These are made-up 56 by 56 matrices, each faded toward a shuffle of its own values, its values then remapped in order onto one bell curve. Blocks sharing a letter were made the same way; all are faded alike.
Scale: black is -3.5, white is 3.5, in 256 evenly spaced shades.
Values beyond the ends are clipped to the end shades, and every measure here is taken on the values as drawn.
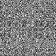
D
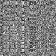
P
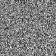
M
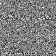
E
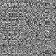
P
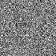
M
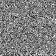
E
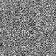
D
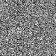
M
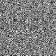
M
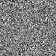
M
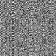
P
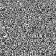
D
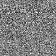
M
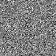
M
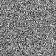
M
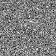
E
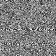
E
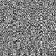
P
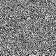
E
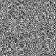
P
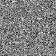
E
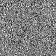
M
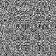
P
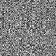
D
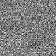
D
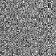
P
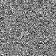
D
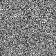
E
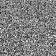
E
